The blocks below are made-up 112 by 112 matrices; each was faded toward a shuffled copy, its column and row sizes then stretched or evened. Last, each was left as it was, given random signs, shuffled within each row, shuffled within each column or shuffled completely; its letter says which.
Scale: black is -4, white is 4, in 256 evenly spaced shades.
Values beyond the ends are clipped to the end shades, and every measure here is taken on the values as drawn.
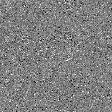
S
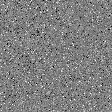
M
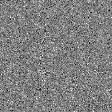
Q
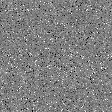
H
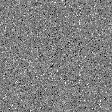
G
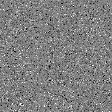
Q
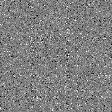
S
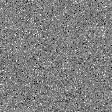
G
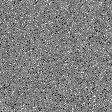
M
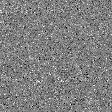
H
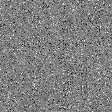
G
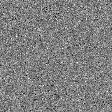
H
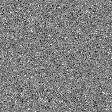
H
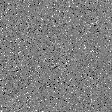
G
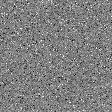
M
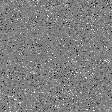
H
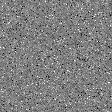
M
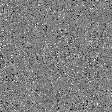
Q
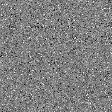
Q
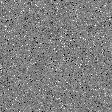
M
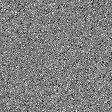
M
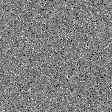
M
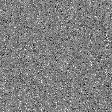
G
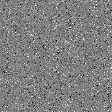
G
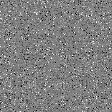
S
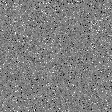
M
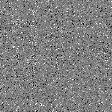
Q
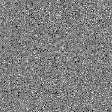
S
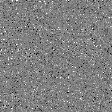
Q
